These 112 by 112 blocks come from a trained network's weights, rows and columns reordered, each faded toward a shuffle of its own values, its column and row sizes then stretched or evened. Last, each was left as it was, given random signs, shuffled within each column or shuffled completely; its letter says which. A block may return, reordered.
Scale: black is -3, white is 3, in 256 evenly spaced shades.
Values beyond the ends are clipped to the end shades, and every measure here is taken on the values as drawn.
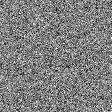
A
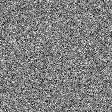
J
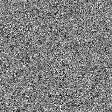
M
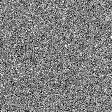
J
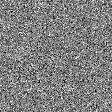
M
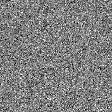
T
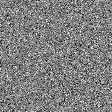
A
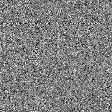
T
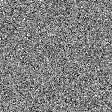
J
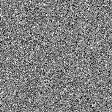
A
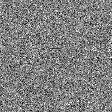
M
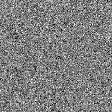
T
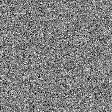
M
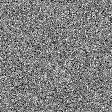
J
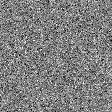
J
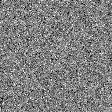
J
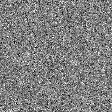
M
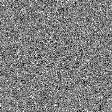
M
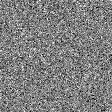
J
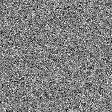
A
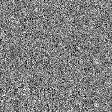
T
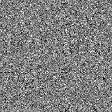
T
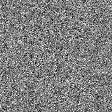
A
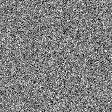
A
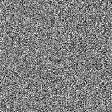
T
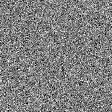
A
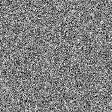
A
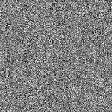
T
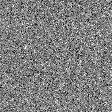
J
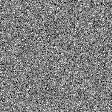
A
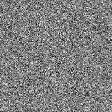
T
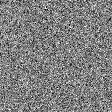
J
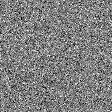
A
